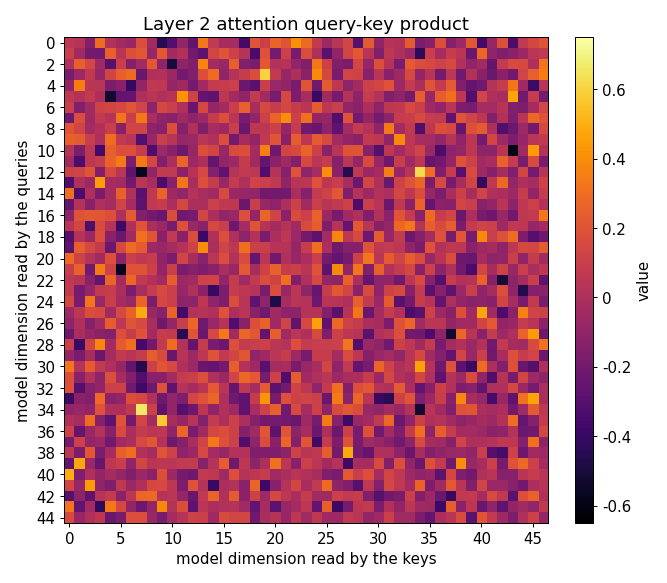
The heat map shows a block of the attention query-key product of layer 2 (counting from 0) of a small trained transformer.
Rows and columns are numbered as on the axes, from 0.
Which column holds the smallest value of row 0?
9
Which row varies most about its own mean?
33
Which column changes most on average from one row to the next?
7
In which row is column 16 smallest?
26
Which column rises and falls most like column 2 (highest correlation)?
25
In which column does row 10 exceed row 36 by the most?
45
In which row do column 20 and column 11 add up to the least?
24
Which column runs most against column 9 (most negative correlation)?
3
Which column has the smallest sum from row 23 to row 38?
1
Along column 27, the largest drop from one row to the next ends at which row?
39
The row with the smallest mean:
43
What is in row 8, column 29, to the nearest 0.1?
0
